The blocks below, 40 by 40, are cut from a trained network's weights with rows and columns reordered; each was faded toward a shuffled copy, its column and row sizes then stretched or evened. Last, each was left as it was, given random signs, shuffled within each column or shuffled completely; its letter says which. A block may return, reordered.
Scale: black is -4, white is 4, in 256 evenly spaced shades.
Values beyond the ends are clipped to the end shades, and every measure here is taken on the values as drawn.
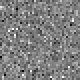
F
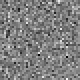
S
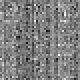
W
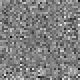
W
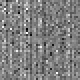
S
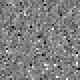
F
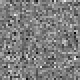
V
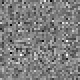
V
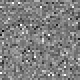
F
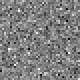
F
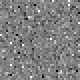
F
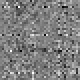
V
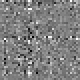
V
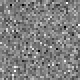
F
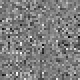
V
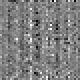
W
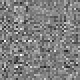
W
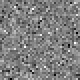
F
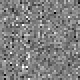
S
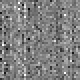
S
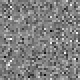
S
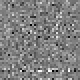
V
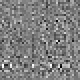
W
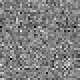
W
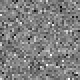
F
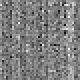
W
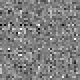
W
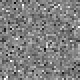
F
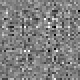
W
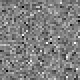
F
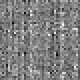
W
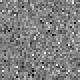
F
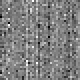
S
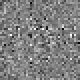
V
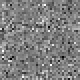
V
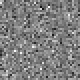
S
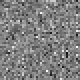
S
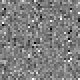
S
